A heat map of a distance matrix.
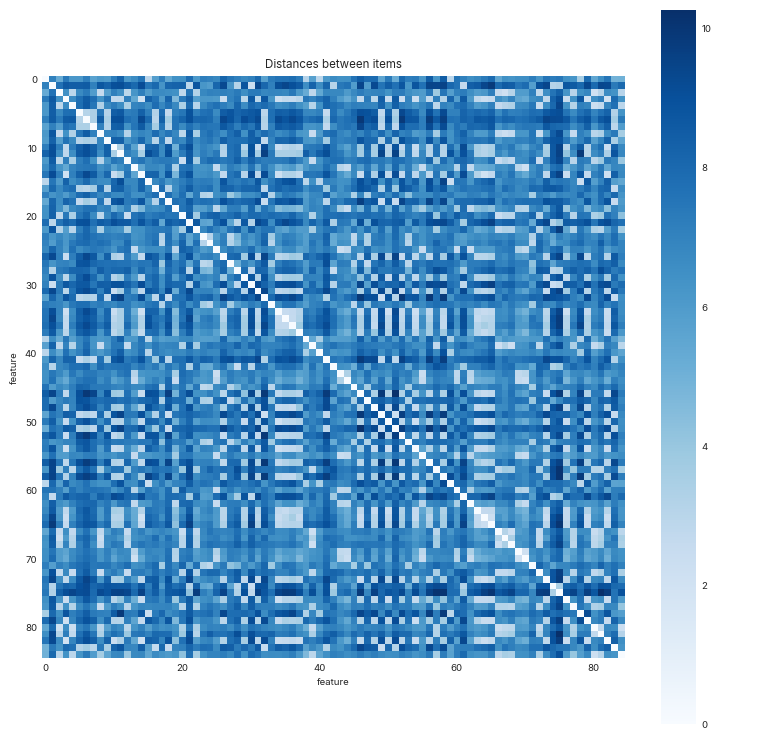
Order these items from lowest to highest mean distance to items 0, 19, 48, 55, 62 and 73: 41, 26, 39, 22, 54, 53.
54, 26, 22, 39, 53, 41
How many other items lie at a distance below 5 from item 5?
10
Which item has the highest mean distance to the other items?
75
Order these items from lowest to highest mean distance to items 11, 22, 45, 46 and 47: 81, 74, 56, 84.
56, 84, 81, 74
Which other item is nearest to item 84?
80
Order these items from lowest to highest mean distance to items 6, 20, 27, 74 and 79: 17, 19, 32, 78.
17, 19, 32, 78
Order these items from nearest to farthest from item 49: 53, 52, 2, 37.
2, 53, 37, 52
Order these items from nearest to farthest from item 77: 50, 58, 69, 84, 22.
22, 84, 69, 50, 58
